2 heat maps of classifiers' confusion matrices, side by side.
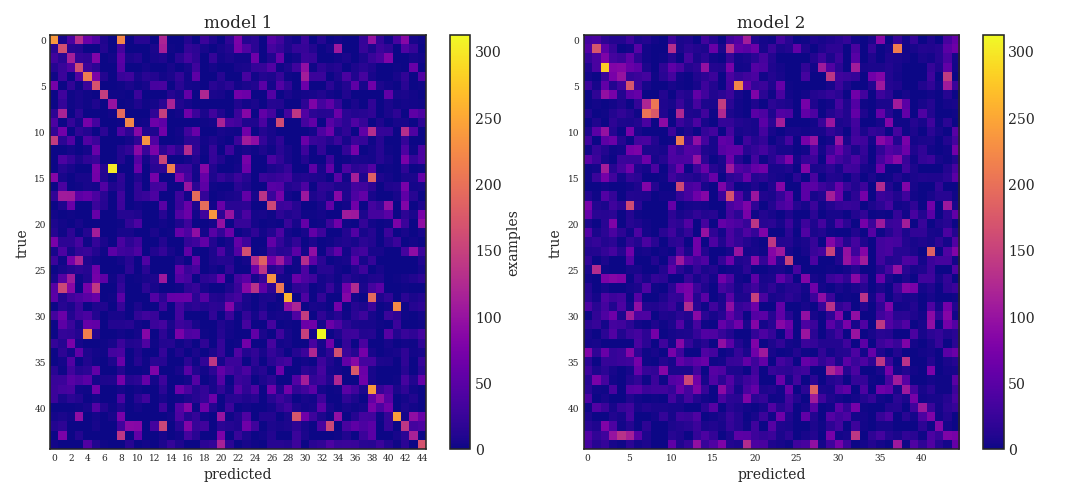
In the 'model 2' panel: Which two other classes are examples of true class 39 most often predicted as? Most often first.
27, 19
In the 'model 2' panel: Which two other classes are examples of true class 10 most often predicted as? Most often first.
2, 5
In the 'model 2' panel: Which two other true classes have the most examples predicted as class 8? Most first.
7, 32
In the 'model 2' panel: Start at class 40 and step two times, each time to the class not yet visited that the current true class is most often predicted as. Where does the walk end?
26
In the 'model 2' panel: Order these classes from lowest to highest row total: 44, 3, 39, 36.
39, 36, 44, 3
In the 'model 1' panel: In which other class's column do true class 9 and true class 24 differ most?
25
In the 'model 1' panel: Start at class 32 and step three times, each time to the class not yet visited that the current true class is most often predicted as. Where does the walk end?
1
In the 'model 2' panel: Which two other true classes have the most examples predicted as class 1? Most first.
25, 37
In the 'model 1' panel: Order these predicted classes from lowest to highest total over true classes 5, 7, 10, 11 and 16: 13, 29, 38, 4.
29, 4, 13, 38
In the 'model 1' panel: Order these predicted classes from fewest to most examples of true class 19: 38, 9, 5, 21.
9, 38, 5, 21
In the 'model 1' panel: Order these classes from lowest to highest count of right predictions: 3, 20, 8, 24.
20, 24, 3, 8
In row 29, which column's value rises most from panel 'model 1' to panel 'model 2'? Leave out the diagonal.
12
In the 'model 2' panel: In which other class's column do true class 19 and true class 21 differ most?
14
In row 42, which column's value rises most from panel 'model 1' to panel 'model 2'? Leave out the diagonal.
2
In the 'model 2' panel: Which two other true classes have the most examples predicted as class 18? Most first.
5, 23
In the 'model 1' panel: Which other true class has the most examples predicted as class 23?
11
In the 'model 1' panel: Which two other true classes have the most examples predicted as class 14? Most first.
7, 28
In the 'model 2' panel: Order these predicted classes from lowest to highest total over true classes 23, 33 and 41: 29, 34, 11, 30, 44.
34, 30, 44, 11, 29
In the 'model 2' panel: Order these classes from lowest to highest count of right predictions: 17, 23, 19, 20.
19, 23, 20, 17
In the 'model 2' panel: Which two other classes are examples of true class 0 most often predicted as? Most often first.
19, 35
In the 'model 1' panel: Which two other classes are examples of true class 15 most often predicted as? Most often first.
38, 36
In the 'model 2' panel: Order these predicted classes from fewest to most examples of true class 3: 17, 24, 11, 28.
24, 11, 17, 28
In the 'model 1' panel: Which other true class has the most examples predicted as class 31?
34
